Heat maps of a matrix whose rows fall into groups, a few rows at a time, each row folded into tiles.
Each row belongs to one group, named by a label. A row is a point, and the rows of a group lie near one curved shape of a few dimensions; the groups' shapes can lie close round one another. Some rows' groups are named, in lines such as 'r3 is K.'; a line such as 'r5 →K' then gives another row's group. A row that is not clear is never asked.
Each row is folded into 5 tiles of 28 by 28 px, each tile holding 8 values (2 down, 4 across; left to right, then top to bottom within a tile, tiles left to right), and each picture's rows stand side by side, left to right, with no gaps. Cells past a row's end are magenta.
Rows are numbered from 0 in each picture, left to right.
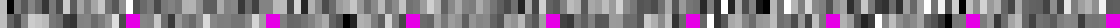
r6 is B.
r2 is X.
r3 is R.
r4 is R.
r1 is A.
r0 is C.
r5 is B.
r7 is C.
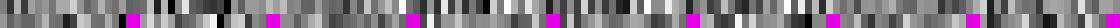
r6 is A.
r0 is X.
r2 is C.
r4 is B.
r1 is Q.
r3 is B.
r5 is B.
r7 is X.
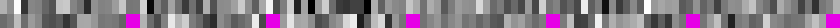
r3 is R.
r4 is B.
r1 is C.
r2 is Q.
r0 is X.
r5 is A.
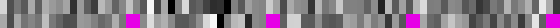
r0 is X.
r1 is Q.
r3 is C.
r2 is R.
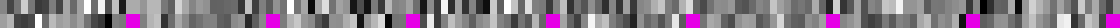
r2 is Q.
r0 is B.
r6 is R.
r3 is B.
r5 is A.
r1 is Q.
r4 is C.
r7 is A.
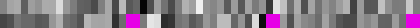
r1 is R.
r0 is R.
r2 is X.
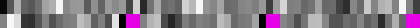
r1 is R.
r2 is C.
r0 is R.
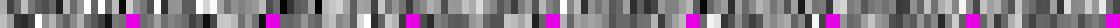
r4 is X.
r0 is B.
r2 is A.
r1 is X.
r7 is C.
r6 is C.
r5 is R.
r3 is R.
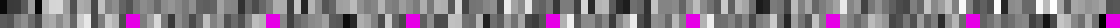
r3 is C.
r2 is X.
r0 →A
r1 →A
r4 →Q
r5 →Q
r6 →C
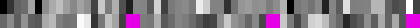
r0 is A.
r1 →X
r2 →C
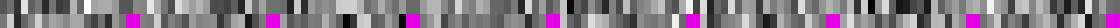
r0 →B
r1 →Q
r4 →C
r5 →X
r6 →Q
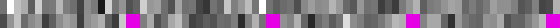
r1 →C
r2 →A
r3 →A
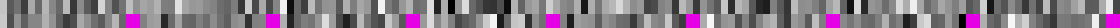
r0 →X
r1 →Q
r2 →X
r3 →Q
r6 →X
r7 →C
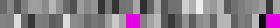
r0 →A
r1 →R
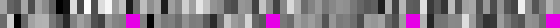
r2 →R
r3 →X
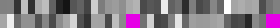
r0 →Q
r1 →B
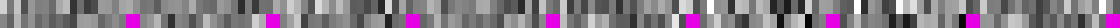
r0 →X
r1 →A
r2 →Q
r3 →R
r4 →C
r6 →X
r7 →C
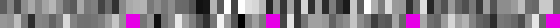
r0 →A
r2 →B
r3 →C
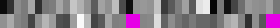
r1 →X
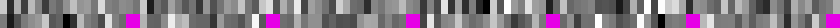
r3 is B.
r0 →X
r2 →X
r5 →Q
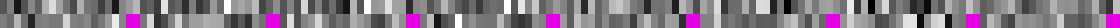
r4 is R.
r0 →A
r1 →B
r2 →B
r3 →B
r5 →X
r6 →Q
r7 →A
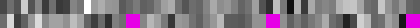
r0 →B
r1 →A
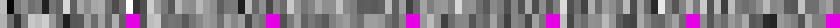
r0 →C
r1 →R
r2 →R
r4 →X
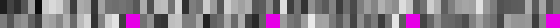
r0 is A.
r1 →C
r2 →C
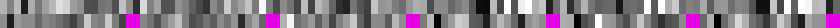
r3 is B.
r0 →R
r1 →C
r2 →Q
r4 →B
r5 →B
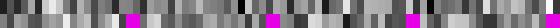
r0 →A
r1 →R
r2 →C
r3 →C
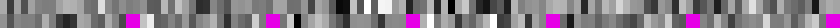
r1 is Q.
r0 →X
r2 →B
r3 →Q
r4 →R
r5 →A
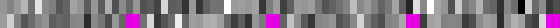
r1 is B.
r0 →Q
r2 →A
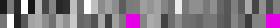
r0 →B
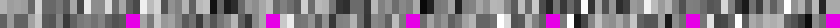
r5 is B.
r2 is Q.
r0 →C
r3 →A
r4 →B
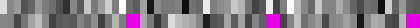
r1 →C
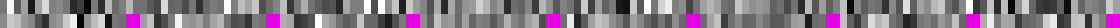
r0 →Q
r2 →B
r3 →R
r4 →B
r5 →Q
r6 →C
